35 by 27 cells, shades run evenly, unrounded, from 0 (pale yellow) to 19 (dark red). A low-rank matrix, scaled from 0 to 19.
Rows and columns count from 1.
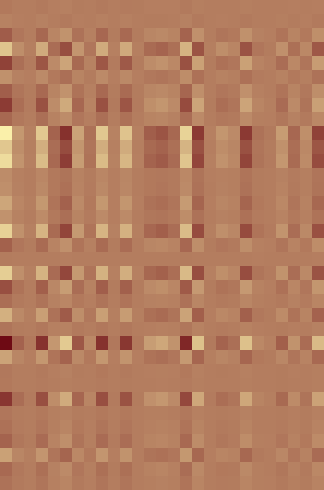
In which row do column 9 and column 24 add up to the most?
25
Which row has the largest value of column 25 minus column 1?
10
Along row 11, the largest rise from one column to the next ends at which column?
17
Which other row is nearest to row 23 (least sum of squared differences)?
15
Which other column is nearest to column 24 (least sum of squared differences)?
2
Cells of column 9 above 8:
25
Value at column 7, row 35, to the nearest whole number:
10
